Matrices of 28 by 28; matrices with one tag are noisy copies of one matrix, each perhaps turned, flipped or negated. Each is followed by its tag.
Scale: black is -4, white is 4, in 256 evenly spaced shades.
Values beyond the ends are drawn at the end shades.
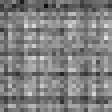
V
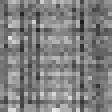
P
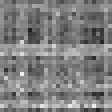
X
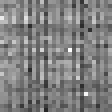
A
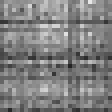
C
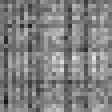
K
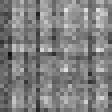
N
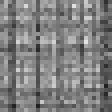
V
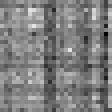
X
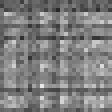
N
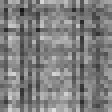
P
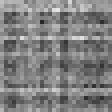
N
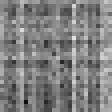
N
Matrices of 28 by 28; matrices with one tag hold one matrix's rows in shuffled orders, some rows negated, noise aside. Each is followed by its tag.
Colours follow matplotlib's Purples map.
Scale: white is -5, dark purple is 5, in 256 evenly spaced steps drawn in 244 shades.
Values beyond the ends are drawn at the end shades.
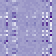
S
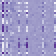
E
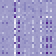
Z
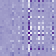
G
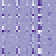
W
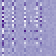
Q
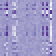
S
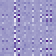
Z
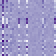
E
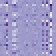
S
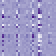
W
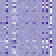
S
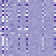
E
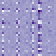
W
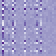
Q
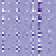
W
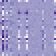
E
